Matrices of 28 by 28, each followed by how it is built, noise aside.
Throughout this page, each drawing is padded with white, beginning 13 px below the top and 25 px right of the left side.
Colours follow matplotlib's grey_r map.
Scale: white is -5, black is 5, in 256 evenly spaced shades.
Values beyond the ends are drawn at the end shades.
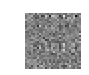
low rank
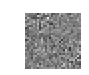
block diagonal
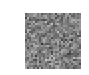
noise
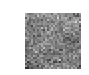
smooth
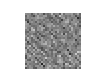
Toeplitz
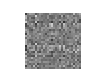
low rank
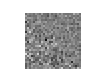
lower triangular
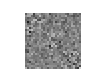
block diagonal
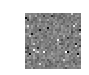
sparse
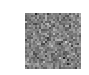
noise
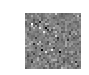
sparse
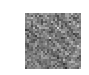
Toeplitz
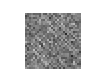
Toeplitz
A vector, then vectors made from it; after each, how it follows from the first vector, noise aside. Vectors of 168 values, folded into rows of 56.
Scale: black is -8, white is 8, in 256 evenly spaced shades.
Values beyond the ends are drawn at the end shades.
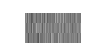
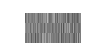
reversed.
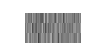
sign-scrambled.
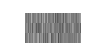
negated.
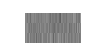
wrapped around, shrunk.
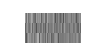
negated.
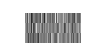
scaled up.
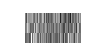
wrapped around, scaled up.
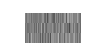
reversed, negated.
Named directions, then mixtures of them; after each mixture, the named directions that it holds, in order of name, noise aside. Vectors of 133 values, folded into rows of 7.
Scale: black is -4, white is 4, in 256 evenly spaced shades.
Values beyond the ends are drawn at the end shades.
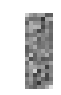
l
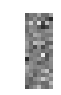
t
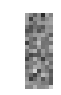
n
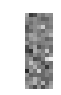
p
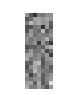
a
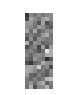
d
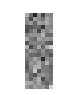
a, n.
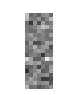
d, p, t.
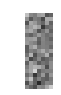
l.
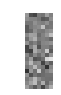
p.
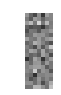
a, n, t.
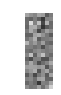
l, t.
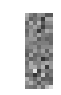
l, n.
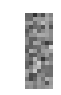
a, d, n.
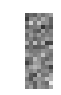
a, d, t.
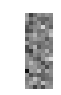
p.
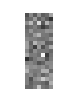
t.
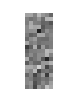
d, l.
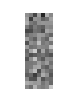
n.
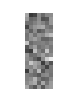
p.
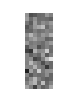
p.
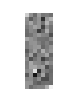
l, n.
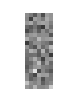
a, n.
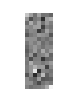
l, n.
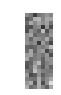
a.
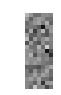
a, d, p.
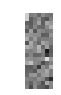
d.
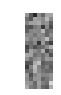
a.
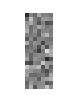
d.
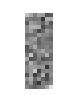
l.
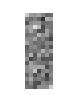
l.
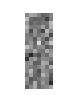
a, n.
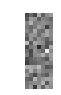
d, p, t.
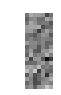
d, l, p.
